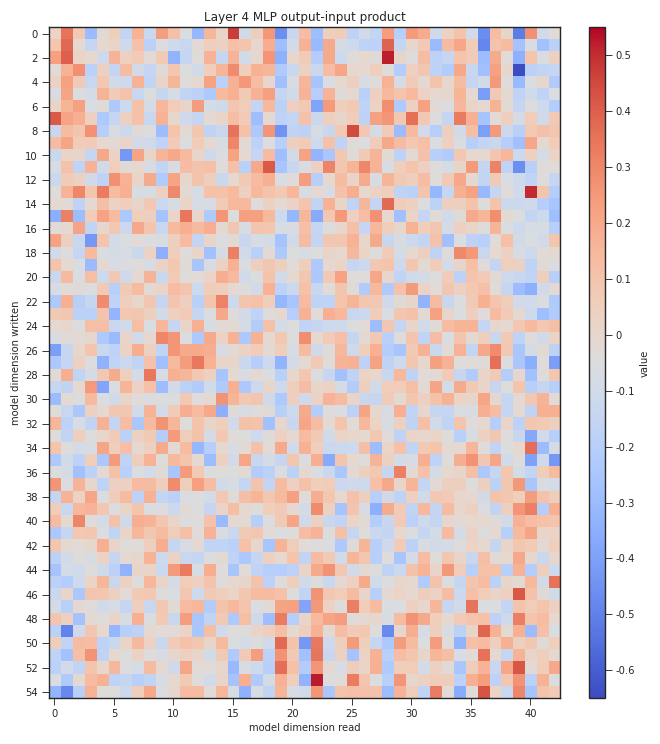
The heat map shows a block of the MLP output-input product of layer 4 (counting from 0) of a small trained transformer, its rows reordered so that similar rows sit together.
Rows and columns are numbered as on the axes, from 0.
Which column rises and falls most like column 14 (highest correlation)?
24
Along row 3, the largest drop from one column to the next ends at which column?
39
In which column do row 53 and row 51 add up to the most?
22
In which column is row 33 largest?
10
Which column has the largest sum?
11
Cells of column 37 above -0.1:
40
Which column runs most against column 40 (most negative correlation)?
27
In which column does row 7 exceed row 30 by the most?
0
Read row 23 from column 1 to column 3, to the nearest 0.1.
0.1 -0.2 -0.2
